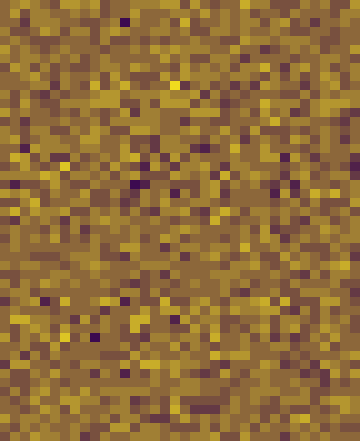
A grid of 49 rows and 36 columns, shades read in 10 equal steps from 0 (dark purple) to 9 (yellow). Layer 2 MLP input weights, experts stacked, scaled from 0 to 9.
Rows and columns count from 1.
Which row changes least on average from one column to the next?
43
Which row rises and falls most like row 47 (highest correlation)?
20
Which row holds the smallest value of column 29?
18
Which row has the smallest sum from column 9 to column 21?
21
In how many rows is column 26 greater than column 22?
17
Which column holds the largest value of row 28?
25
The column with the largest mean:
27
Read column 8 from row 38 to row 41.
3 4 4 3
